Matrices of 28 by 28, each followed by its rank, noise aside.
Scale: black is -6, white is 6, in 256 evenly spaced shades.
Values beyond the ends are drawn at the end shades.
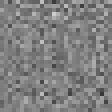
four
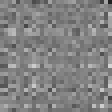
three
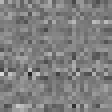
four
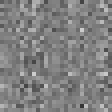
five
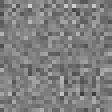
four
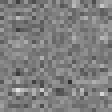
four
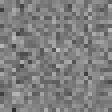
five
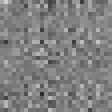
three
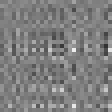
two
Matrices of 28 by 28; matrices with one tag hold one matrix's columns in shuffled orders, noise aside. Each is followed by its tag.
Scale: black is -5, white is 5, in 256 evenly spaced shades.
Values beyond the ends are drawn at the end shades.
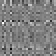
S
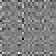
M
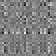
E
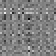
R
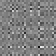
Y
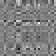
S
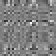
S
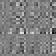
E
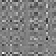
M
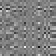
Y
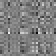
E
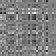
R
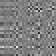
Y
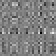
E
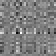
E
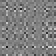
Y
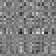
E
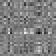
E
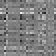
R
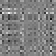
R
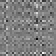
M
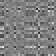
Y
